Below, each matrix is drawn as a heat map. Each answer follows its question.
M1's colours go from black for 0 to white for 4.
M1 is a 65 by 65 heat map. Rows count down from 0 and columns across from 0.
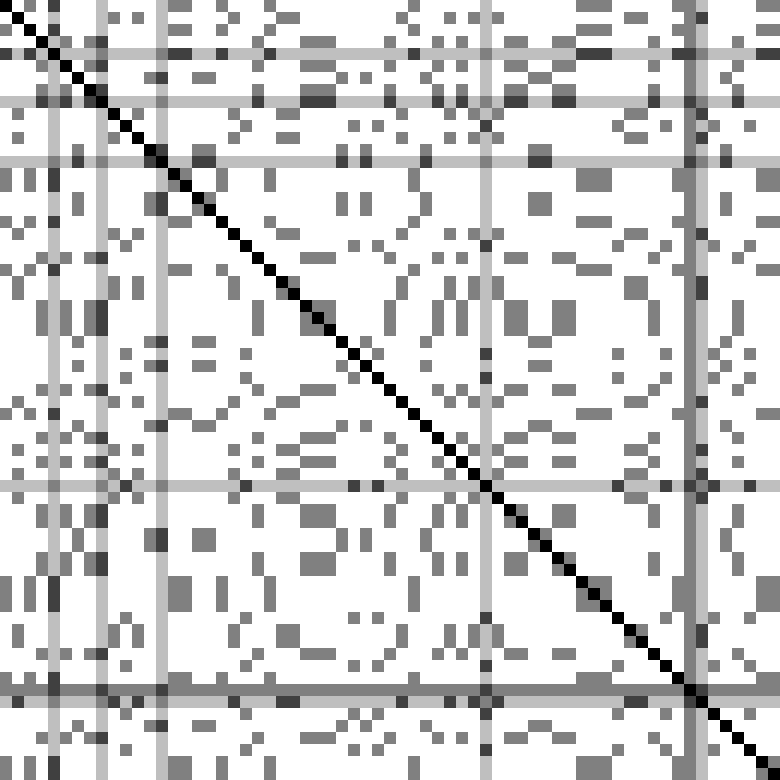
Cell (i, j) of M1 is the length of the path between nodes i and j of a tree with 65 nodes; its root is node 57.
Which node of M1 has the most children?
8
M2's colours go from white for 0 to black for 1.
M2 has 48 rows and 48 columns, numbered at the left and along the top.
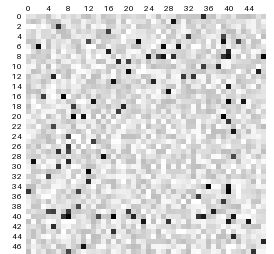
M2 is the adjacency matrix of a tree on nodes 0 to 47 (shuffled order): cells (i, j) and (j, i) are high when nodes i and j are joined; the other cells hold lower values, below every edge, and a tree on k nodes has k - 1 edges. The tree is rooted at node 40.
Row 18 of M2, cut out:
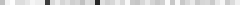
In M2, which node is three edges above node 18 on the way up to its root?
39
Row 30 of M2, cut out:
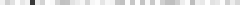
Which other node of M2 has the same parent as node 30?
2
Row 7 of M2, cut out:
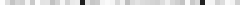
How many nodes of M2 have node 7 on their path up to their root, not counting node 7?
2
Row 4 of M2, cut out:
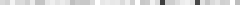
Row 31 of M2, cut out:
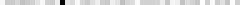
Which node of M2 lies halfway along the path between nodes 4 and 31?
5
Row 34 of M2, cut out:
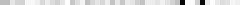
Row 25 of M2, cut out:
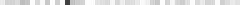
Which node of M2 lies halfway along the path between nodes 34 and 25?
17
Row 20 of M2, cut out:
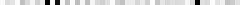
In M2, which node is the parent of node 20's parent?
8
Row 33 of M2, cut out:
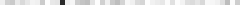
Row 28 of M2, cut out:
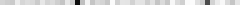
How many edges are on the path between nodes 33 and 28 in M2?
7
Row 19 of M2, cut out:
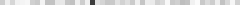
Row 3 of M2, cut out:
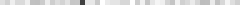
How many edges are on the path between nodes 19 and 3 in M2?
9
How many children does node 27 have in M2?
1
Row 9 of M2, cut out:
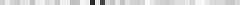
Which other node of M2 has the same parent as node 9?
11
